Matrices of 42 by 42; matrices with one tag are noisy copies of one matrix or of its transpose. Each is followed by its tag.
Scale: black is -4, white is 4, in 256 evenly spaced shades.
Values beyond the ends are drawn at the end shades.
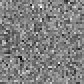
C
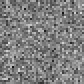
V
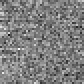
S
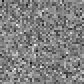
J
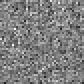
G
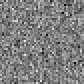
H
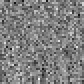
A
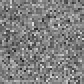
C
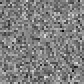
J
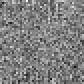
S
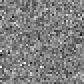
J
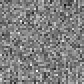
H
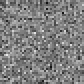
V
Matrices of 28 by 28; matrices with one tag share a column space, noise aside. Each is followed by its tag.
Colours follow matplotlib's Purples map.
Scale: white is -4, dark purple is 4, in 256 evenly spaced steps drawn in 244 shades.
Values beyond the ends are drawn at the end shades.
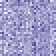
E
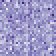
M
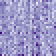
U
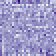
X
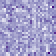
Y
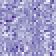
Y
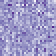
X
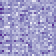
E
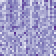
U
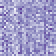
E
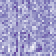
Y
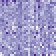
U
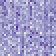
U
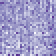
U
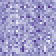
Y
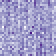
U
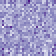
X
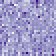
X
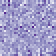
X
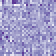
X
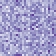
E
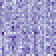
U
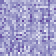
Y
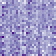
U
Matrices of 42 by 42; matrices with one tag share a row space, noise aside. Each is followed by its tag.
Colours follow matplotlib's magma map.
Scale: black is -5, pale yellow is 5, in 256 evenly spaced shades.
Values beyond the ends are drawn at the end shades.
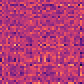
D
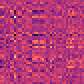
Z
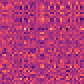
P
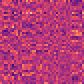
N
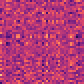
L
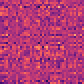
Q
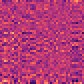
N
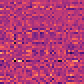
Z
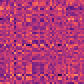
Z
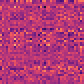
D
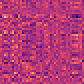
N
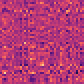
P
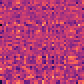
L
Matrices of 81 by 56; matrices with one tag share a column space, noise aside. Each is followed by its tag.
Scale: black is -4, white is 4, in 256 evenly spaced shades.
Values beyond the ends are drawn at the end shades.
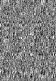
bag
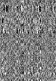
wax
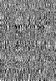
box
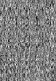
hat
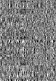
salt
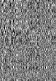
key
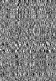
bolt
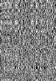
key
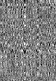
bolt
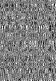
box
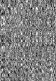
hat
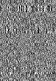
wax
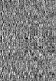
bag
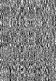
hat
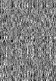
salt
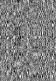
bag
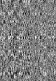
bag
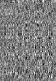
bag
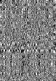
bolt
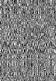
bolt
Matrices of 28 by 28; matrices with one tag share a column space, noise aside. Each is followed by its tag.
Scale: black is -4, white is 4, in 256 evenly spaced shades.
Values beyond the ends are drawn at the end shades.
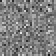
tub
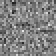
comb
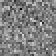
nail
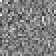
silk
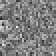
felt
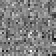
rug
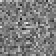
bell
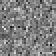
felt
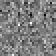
comb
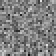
tub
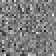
tub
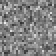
nail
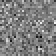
bell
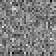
felt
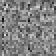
nail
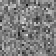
nail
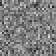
nail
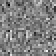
rug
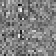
rug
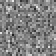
tub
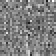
tub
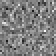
comb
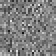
tub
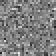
felt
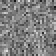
tub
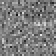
comb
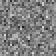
felt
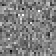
nail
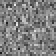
nail
